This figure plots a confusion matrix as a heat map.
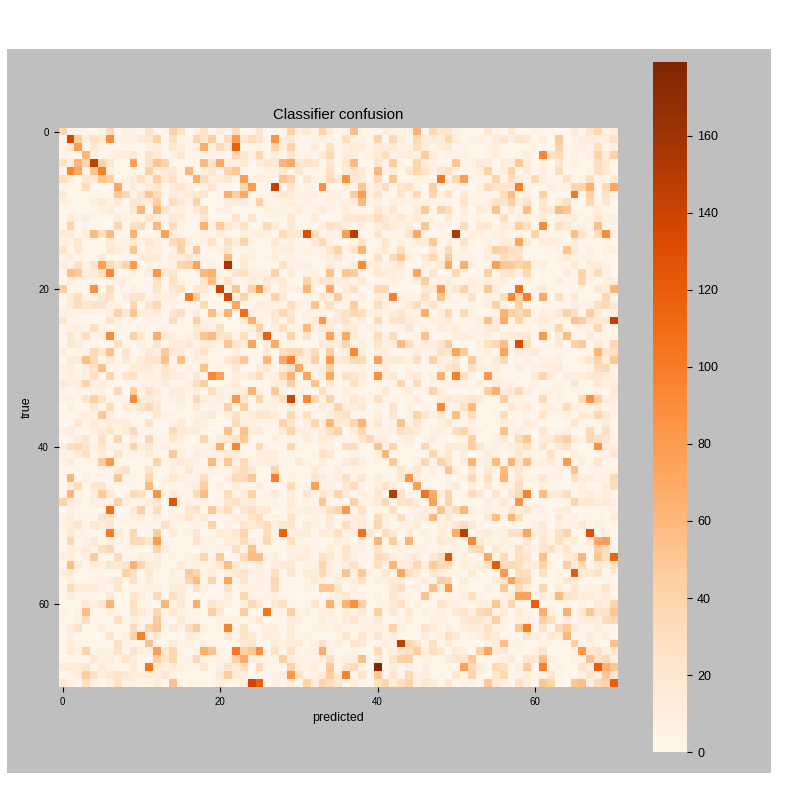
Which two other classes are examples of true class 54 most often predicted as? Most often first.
49, 70
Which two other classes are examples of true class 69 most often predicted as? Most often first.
36, 29
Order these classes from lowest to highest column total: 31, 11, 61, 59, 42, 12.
31, 11, 42, 59, 61, 12
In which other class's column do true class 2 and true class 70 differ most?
24
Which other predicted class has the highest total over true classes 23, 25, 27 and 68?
40
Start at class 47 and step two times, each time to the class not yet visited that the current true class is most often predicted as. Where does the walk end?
58
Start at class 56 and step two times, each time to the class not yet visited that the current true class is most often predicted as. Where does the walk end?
43
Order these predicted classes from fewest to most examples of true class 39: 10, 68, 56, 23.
10, 56, 68, 23
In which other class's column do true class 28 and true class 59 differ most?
37
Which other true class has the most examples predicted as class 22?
2
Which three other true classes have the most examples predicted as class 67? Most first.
51, 34, 7
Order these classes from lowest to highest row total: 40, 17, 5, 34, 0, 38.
0, 38, 40, 5, 34, 17
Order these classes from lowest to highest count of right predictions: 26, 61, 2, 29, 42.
42, 61, 2, 29, 26
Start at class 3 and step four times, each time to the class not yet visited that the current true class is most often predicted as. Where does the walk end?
48
